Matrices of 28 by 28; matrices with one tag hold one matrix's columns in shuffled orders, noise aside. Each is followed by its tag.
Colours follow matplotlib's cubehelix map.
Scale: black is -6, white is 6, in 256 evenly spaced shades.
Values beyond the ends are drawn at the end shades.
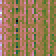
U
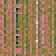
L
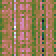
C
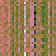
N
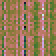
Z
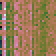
Z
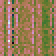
L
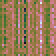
L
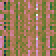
Z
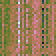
L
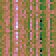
C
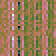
Z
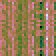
Z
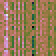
Z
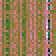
C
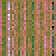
Z
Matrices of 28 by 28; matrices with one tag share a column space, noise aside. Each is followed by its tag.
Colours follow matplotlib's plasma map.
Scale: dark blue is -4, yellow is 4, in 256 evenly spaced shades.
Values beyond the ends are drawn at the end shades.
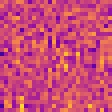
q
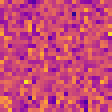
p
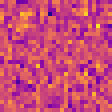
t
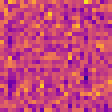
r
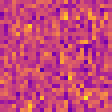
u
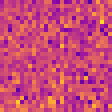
p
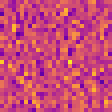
t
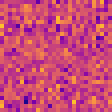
p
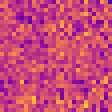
p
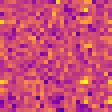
p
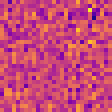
u
